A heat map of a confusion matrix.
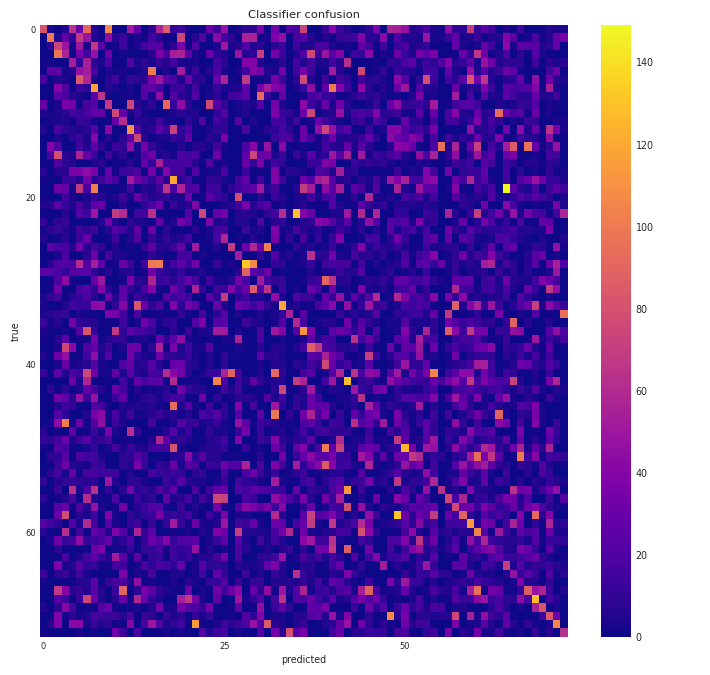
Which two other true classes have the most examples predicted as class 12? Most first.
9, 48
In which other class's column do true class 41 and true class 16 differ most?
54
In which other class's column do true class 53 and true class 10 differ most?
63
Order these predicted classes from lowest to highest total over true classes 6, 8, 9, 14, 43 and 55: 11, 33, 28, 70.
11, 70, 28, 33
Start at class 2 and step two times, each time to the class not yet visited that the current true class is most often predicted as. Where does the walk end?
40
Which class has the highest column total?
7
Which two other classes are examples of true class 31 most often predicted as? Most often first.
29, 70
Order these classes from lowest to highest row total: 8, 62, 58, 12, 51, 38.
8, 62, 38, 12, 51, 58
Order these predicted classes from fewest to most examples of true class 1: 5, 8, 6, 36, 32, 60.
8, 60, 36, 32, 6, 5
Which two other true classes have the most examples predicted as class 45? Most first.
67, 39
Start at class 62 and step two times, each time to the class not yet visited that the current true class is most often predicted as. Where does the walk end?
24
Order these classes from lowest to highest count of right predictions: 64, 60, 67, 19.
19, 64, 67, 60
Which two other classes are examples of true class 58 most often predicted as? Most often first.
49, 68
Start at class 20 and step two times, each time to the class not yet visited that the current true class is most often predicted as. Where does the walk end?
37
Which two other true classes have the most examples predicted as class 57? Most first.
33, 70
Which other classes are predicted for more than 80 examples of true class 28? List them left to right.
15, 16, 29
